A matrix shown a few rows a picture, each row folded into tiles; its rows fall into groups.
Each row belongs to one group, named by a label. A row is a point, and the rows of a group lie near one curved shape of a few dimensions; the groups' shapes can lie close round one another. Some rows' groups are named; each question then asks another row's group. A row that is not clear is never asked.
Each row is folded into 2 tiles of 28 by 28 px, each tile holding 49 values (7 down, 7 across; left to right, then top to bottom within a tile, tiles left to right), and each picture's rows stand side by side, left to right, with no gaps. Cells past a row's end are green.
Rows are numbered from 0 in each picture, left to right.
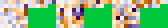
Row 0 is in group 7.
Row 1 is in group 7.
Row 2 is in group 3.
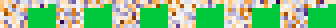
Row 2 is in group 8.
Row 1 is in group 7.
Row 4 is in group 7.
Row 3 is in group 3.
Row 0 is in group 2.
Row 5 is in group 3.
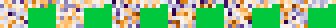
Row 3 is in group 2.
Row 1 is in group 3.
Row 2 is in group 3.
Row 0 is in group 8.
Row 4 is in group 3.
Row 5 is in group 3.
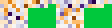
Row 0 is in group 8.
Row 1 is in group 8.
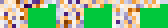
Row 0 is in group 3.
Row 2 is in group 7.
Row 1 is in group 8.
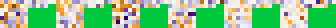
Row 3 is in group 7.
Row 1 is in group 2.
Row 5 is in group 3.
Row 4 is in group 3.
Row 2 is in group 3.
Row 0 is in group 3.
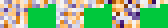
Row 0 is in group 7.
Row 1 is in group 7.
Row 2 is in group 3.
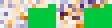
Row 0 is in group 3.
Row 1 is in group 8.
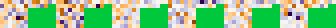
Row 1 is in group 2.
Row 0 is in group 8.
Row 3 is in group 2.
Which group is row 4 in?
2
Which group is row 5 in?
8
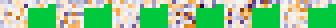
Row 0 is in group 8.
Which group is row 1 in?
7
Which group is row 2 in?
2
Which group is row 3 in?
8
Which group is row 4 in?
7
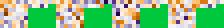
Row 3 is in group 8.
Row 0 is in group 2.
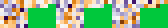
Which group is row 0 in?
3
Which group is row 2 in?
8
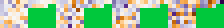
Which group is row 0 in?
3
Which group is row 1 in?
3
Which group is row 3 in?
7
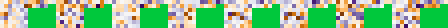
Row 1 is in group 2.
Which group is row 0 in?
3
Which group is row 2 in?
3
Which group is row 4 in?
8
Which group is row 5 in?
8
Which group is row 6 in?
3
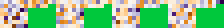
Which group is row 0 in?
3
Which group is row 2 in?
7
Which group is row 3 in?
7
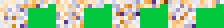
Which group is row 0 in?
3
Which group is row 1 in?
8
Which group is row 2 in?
7
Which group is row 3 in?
3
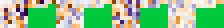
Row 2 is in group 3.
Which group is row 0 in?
7
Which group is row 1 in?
3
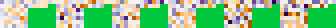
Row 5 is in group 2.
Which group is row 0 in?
3
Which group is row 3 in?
2
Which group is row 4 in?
2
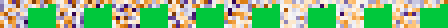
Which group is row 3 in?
3
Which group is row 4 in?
2
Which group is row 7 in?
7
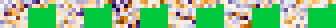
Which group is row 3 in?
8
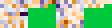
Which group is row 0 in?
7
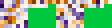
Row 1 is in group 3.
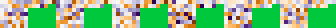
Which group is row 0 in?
7
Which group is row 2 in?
7
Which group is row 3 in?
8
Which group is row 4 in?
3
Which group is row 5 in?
7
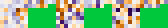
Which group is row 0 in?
7
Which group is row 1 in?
3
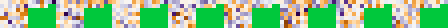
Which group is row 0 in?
7
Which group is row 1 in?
8
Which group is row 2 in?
7
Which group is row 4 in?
3
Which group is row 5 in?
7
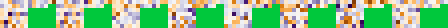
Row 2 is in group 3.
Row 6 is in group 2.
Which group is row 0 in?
7
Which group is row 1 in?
7
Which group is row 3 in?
3
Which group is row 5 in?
3
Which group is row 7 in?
7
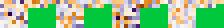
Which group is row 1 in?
3
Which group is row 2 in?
3
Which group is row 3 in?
2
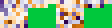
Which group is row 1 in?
8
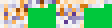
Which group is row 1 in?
8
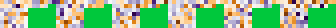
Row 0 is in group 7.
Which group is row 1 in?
3
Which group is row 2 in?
7
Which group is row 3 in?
8
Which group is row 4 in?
3
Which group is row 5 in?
2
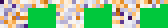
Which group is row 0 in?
3
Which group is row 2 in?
8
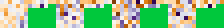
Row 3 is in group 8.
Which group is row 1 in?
8
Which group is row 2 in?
3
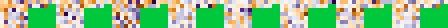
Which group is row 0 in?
2
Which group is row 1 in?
8
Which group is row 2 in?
3
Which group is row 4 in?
7
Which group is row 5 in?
7
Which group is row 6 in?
7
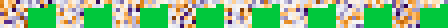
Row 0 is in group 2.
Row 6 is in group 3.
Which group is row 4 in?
7
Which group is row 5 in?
7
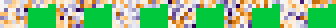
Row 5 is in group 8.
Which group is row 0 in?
7
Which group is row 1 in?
3
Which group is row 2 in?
3
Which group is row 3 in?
3
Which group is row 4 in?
3
